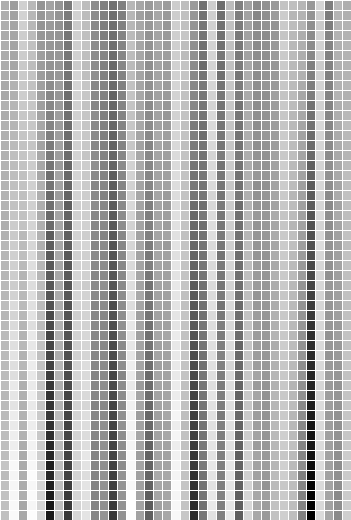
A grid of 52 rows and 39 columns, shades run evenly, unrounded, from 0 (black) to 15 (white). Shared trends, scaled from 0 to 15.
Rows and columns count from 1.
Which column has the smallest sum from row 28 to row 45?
35
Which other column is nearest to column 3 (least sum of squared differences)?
33
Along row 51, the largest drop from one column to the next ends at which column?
6
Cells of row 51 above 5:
34
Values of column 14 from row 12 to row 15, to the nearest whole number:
8 8 8 8
